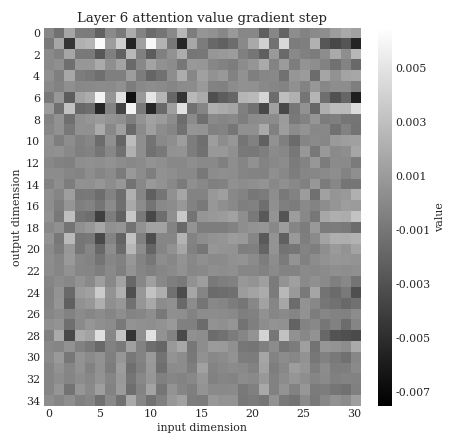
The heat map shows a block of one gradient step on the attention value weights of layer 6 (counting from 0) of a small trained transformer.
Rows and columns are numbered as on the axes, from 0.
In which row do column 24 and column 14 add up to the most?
6
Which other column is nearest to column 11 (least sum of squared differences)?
26
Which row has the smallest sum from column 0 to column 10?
7
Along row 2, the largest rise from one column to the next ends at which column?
8
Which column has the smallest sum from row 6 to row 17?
10
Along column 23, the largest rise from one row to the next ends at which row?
1
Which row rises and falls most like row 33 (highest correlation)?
30
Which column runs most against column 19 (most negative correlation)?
12
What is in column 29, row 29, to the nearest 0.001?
0
